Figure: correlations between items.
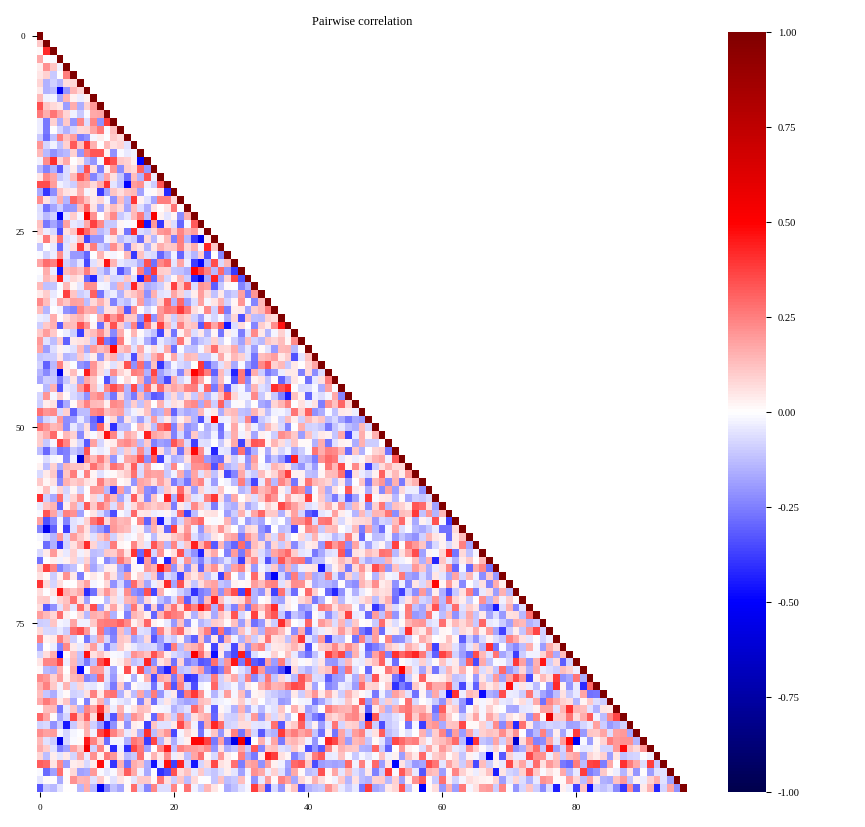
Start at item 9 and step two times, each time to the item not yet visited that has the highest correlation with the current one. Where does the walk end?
76
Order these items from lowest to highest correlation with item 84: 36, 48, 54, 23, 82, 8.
82, 36, 48, 54, 8, 23
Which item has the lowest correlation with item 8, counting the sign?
31
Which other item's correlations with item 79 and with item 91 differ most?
93
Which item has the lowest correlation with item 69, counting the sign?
35
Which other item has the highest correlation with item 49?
26
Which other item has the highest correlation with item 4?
33
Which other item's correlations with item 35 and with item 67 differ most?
92
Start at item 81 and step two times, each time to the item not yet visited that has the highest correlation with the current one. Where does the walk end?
38
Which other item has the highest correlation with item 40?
11
